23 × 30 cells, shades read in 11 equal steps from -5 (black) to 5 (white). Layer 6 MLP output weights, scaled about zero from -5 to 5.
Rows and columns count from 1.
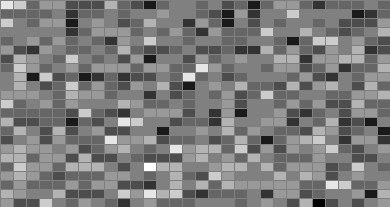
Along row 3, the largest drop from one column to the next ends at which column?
6
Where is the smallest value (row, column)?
23, 25
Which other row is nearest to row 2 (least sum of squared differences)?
3
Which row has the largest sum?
19
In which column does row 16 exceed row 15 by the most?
9
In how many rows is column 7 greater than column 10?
10
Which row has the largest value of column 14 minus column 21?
22
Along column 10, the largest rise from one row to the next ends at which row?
14
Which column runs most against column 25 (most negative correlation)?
4
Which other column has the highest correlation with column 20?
18
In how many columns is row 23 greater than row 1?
13
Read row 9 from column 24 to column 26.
1 -2 -3
